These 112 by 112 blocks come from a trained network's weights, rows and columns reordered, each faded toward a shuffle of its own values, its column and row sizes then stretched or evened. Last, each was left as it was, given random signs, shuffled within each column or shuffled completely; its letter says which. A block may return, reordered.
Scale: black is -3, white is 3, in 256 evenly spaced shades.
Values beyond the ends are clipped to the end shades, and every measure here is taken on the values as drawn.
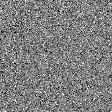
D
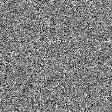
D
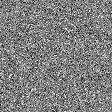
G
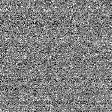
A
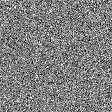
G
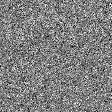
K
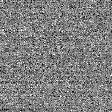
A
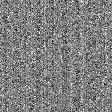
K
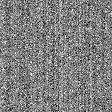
K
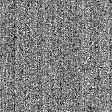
K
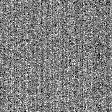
K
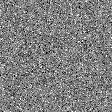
G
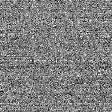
A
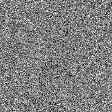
D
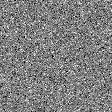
G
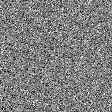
G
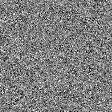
D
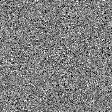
D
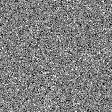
G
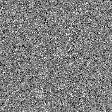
D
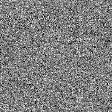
D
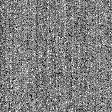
K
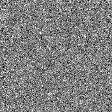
D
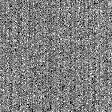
K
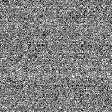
A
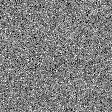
G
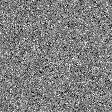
G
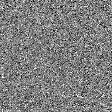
D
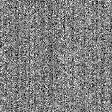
A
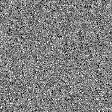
D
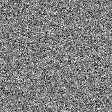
K
